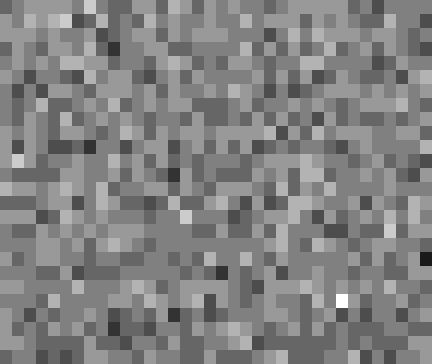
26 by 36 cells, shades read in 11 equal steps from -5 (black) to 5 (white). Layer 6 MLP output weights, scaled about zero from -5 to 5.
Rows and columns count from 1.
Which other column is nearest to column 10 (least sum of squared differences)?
32
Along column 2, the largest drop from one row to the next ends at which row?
13
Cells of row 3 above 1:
2
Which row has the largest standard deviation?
15
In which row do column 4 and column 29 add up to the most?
22
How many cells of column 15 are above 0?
9
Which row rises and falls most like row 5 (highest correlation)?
1
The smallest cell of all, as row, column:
19, 36
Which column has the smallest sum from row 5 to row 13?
5
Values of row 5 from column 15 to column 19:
2 1 -1 0 -1
